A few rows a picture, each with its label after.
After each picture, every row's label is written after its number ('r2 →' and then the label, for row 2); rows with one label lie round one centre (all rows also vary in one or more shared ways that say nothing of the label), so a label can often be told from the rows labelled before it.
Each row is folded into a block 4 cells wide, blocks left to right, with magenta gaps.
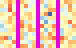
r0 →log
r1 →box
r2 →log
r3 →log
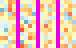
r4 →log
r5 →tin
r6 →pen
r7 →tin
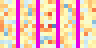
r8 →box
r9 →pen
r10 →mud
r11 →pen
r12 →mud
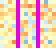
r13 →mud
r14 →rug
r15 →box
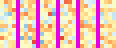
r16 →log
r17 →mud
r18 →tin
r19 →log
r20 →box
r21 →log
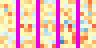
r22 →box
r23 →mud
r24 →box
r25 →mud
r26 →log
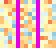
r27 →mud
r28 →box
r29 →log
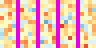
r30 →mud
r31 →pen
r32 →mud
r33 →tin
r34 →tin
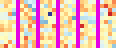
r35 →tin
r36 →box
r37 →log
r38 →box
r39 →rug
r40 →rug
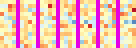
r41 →tin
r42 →pen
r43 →tin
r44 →rug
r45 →mud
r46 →pen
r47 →mud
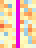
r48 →box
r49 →box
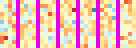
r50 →log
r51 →pen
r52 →box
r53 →mud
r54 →tin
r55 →box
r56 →log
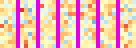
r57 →mud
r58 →pen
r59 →pen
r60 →rug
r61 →mud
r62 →tin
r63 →pen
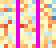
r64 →pen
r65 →box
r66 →box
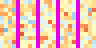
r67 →rug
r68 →rug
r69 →log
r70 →mud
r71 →pen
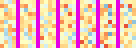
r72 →box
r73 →box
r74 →log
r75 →box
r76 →box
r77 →pen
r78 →pen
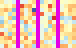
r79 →rug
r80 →rug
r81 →tin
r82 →tin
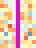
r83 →box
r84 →mud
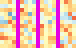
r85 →log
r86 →box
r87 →rug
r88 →tin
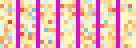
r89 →pen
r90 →rug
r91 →box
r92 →rug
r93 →rug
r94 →log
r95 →pen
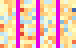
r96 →tin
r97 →rug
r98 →rug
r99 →rug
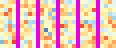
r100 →mud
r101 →rug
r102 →rug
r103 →box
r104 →mud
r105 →log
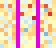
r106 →pen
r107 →tin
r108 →box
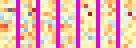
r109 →pen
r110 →log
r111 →mud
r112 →tin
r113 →box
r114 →mud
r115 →tin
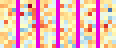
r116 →rug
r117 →log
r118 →box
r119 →pen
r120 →mud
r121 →pen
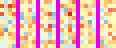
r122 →rug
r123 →log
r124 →mud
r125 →mud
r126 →rug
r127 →log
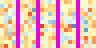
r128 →tin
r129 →rug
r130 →rug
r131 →mud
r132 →log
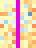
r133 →mud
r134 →log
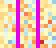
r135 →box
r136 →box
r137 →box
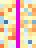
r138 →tin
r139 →box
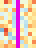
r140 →mud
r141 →log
